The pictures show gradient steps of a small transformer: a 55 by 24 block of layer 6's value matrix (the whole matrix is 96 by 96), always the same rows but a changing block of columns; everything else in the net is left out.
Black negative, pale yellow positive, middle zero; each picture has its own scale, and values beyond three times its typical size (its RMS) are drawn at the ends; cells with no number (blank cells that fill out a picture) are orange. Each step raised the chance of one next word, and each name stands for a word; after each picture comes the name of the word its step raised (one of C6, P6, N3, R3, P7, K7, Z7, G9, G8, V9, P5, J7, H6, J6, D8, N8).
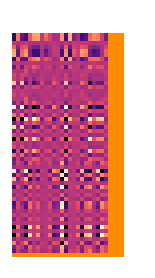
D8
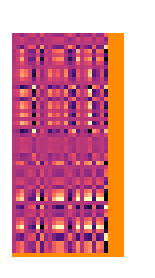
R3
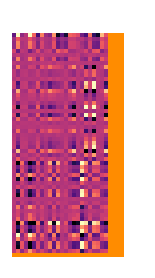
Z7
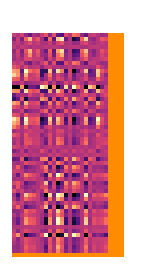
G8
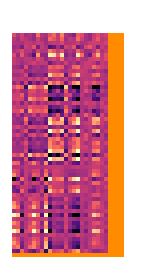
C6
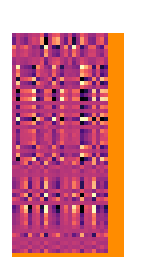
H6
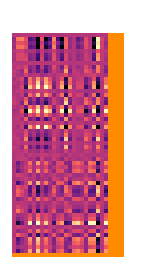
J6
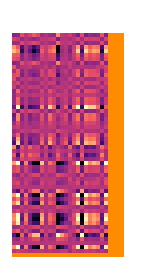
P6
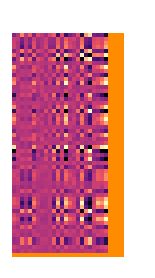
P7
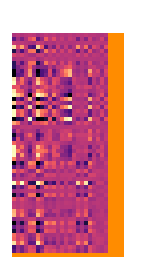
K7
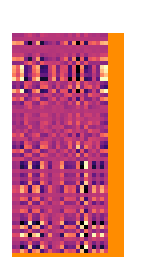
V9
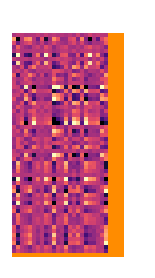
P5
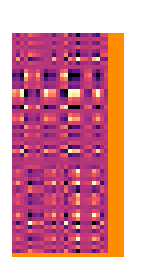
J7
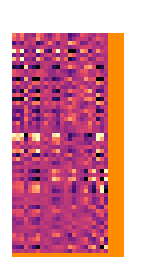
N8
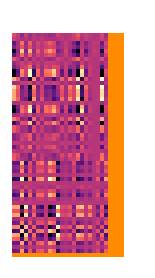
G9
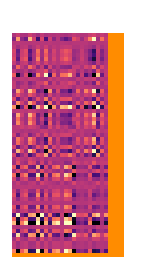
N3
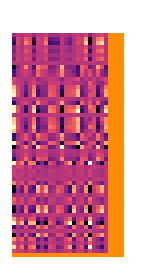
J6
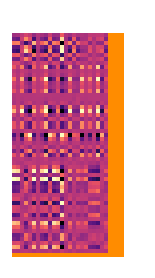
N8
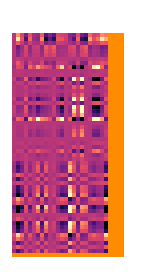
H6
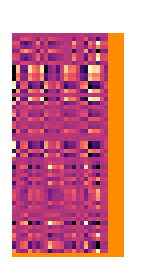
V9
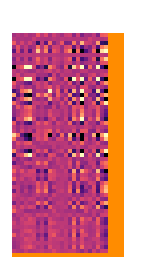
N8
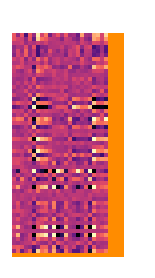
D8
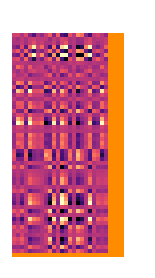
P7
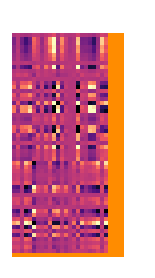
J6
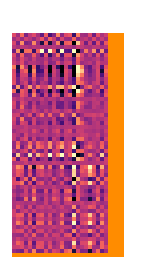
V9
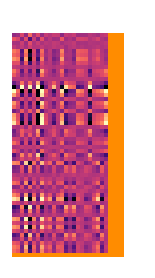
R3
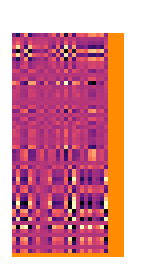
P7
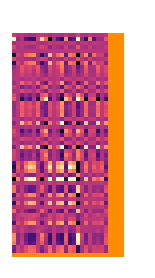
P5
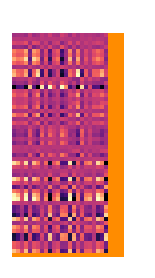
R3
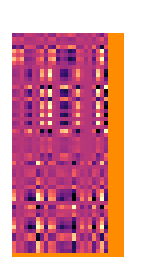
R3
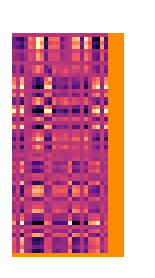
J6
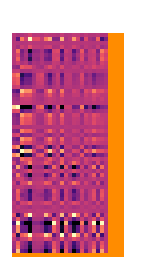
N3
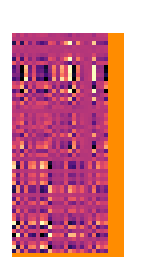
V9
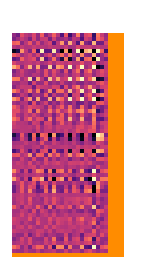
N8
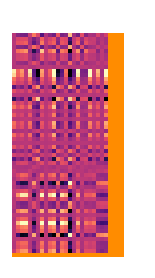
G8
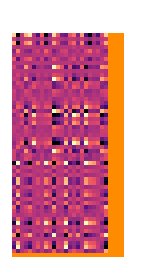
Z7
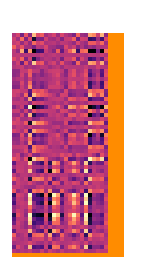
P6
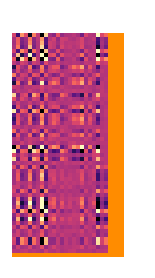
P7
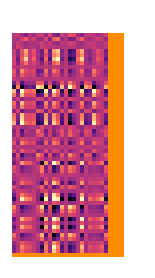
R3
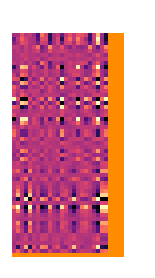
H6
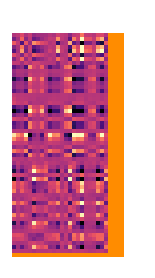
N8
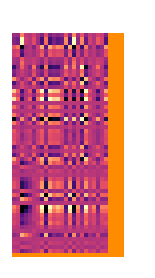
H6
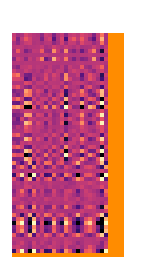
N3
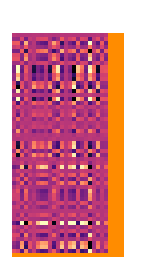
V9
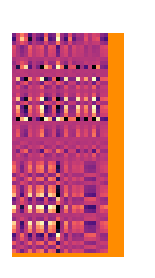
H6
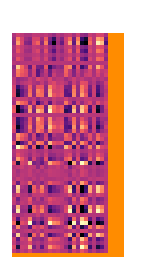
J6
